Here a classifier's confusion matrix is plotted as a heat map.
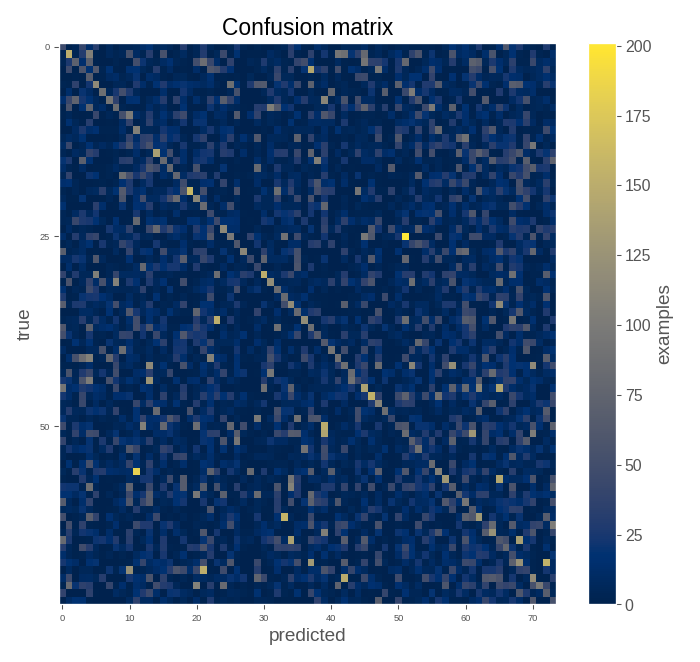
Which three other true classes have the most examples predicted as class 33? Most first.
62, 25, 34
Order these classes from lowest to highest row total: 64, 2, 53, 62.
53, 64, 62, 2
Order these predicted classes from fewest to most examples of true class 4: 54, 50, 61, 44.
54, 50, 61, 44
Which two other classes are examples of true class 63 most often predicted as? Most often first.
73, 64
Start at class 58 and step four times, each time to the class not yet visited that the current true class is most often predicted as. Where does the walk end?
72
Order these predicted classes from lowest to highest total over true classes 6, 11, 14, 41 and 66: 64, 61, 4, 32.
64, 32, 61, 4
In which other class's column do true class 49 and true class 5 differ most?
25
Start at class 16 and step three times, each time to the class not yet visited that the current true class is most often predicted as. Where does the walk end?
60
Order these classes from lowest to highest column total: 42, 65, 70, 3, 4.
3, 42, 70, 65, 4
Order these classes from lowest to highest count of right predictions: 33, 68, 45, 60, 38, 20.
38, 33, 60, 20, 68, 45
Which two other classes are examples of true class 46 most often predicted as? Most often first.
56, 51
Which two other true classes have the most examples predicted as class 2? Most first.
7, 41
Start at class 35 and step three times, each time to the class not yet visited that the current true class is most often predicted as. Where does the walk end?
9
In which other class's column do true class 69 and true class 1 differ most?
21
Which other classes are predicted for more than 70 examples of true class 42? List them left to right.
13, 47, 52, 58, 70
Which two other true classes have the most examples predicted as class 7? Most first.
41, 44
